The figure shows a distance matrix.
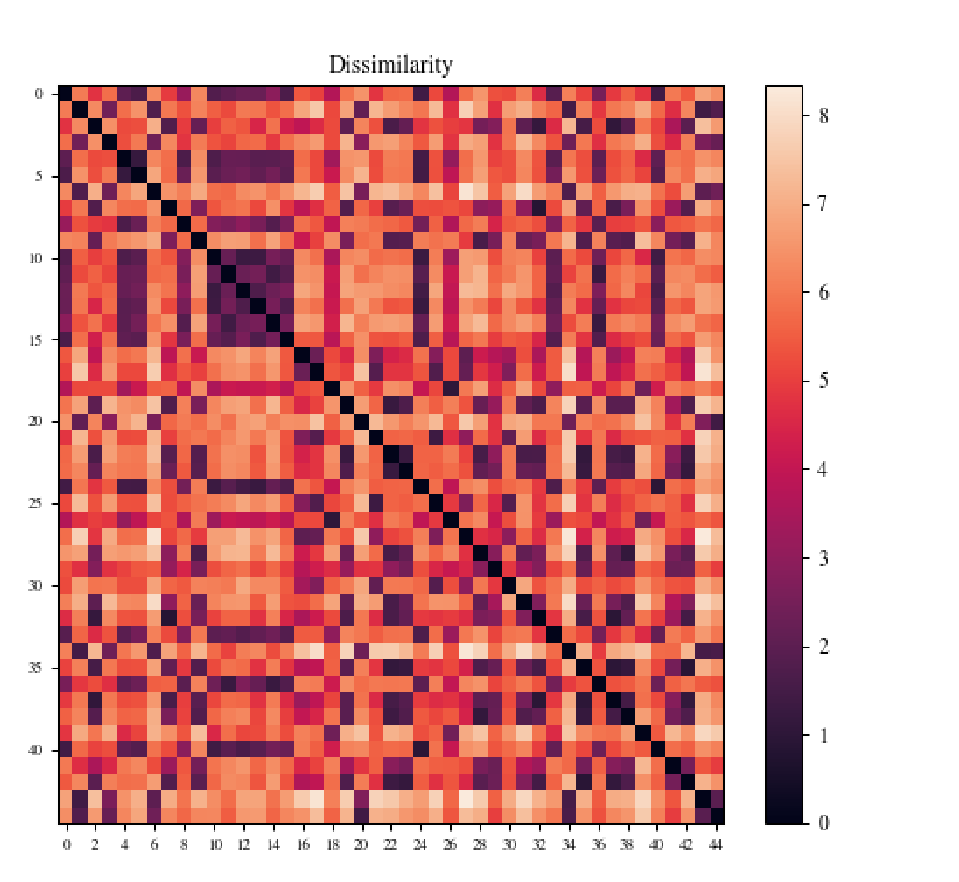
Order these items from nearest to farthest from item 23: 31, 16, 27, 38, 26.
38, 31, 16, 27, 26
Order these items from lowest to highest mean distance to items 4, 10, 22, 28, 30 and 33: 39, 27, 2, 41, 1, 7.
2, 7, 41, 27, 39, 1
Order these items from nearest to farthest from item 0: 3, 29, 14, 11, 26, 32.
11, 14, 26, 32, 29, 3
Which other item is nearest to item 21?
25
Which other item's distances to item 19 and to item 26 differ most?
18
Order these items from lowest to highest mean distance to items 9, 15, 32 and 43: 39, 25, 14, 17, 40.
40, 14, 17, 25, 39
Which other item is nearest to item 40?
24
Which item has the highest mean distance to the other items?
43
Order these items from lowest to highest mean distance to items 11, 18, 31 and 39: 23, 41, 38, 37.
37, 38, 23, 41
